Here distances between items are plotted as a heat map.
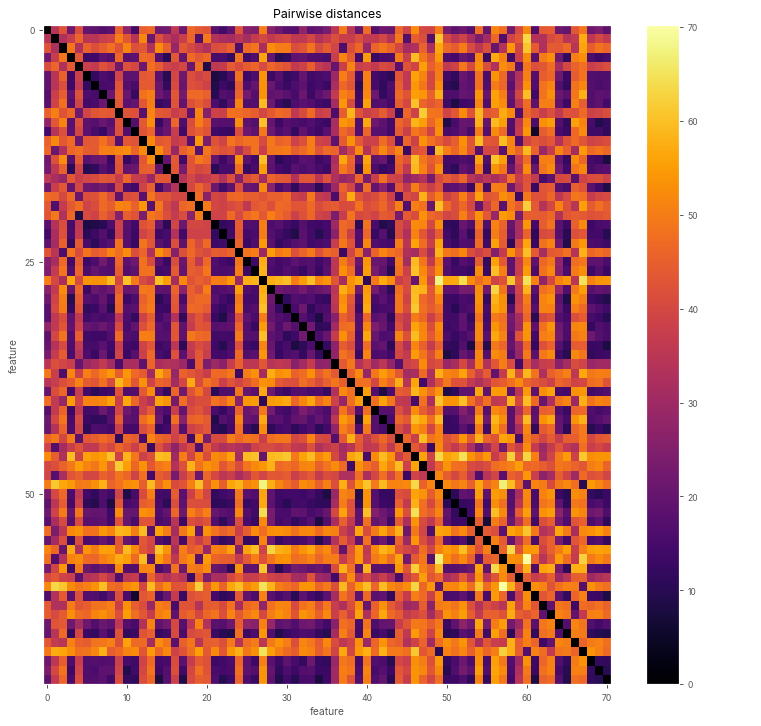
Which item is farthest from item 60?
57
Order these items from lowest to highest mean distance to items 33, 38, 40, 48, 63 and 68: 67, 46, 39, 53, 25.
53, 25, 39, 46, 67
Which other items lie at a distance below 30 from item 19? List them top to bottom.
1, 13, 45, 48, 54, 57
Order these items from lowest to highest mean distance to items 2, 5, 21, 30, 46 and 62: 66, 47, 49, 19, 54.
66, 19, 54, 47, 49
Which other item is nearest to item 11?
61
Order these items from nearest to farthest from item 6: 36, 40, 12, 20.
36, 20, 12, 40
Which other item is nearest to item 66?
62
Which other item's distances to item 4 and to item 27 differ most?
20
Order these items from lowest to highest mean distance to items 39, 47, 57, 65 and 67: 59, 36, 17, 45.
17, 45, 36, 59
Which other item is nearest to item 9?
44
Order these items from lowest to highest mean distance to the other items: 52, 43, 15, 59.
43, 15, 52, 59
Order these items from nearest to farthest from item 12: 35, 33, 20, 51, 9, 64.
9, 20, 64, 35, 51, 33
